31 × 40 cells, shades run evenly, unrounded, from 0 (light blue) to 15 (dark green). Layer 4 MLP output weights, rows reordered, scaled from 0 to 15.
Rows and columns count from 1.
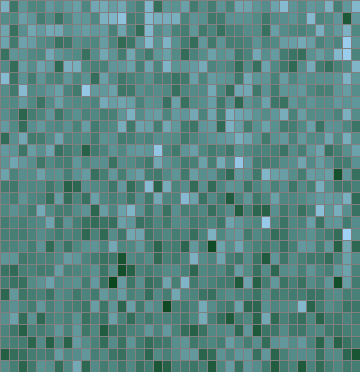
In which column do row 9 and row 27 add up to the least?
30
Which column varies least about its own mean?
33
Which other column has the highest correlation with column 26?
29
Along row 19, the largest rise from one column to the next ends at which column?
31
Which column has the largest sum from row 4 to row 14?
21
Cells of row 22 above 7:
32
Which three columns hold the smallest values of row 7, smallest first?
1, 39, 28
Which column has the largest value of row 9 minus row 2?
19
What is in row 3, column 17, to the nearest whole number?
3
